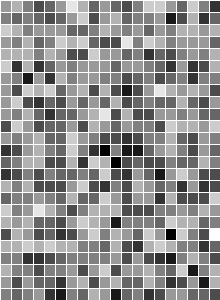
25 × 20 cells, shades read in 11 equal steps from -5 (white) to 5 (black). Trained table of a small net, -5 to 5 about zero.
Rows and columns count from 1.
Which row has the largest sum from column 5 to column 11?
25
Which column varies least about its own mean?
13
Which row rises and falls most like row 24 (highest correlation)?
2
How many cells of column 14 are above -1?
16
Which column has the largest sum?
12
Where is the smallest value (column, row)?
20, 20
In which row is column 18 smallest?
1
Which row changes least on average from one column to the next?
3
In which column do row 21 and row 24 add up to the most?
19
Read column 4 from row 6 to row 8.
3 -1 -2
